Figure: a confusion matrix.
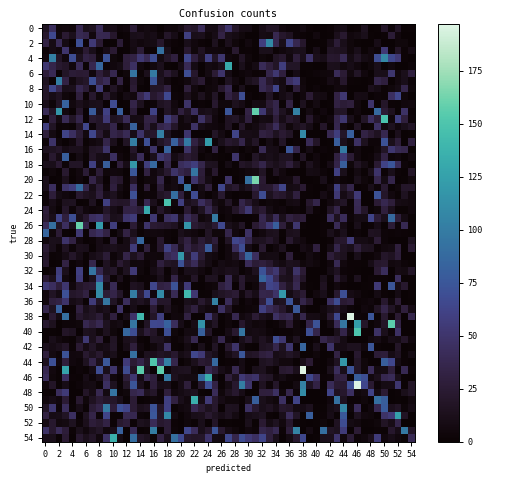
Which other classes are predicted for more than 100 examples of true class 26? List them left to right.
5, 8, 21
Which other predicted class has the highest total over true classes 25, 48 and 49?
22
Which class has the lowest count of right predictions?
0
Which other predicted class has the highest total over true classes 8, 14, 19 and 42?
38
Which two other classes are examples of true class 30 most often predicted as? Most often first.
20, 22
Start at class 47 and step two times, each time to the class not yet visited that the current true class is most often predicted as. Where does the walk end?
24
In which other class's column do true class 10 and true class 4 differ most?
1
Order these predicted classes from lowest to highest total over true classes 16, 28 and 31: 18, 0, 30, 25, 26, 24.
26, 24, 0, 25, 30, 18
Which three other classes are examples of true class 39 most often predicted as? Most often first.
51, 46, 23
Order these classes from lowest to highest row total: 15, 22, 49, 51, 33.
33, 22, 49, 51, 15
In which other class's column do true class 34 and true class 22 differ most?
8
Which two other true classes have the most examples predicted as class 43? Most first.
49, 15
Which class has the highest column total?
13
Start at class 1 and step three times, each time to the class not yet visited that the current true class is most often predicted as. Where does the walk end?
27
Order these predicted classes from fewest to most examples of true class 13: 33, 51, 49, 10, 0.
51, 33, 10, 49, 0
